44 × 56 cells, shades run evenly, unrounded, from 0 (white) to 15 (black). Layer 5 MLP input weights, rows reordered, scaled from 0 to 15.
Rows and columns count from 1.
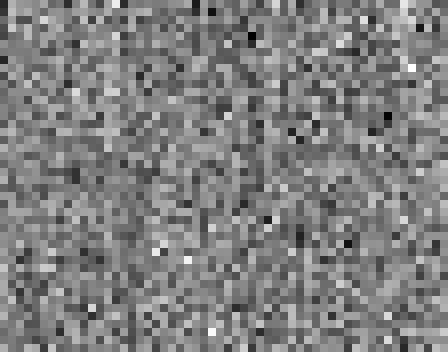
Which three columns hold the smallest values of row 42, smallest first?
27, 56, 52
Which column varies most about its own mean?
51
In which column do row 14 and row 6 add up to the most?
32
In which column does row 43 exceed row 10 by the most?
5
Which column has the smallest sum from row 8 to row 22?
14
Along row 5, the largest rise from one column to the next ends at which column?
16
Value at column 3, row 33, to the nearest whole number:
12
